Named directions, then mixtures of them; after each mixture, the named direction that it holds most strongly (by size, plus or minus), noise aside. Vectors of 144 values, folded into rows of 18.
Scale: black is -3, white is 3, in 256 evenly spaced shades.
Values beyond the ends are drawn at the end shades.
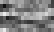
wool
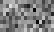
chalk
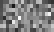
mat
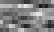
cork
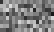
chalk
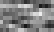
cork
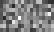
mat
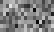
chalk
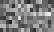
mat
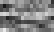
wool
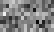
chalk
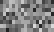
chalk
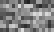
cork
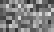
mat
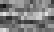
wool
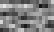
cork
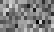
chalk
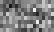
chalk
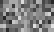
mat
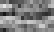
wool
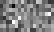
mat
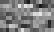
cork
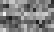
wool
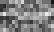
wool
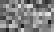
mat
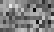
chalk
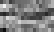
wool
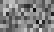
chalk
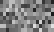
chalk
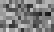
mat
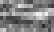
wool
